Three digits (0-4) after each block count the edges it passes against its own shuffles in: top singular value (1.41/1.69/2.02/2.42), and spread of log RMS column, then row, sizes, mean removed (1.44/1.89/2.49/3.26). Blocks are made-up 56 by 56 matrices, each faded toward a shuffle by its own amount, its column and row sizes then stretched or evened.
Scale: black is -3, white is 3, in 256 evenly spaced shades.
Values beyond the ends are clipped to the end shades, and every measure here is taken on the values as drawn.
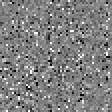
0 2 0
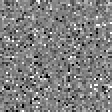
1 1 1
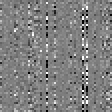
4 4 0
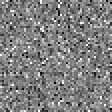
2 1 0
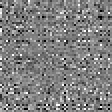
3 2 3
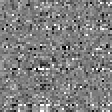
2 1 3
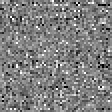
1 1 2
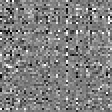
1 3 3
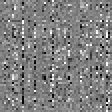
2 4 1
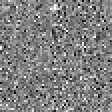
1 1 2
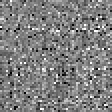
2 1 2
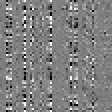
4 4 1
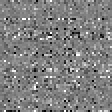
1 2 3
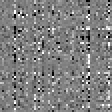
2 4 2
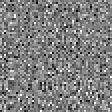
3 0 0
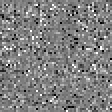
1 0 2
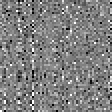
3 2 0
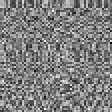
4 0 0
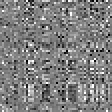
4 3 2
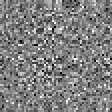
3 1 1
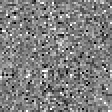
1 1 0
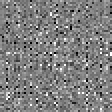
2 3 2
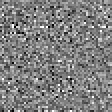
1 1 2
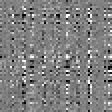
4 4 3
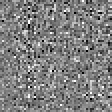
0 3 1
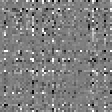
1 3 3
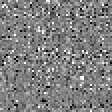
1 2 2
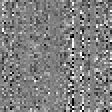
1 4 0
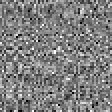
3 0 1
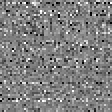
2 0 3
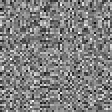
3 2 0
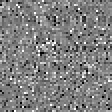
2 0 0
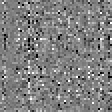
2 3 1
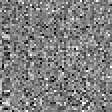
2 1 1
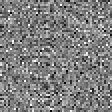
3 0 0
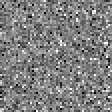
0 2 0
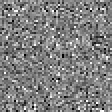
0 1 2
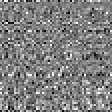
4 0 3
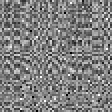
4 1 0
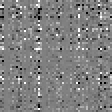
2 4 3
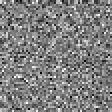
3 0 1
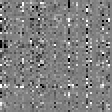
1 4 2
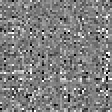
1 3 2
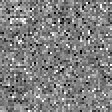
1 0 0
